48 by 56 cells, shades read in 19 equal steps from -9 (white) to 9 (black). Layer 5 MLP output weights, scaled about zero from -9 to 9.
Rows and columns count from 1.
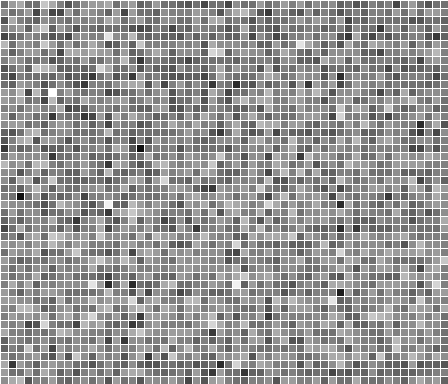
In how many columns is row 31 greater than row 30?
30
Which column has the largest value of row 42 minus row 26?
14
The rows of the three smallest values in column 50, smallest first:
44, 43, 27
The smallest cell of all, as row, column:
12, 7
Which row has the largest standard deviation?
36
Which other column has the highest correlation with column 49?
20
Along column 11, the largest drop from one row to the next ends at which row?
16
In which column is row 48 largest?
24
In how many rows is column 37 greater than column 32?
15
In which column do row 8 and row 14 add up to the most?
18
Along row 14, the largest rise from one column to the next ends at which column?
9
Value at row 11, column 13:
0
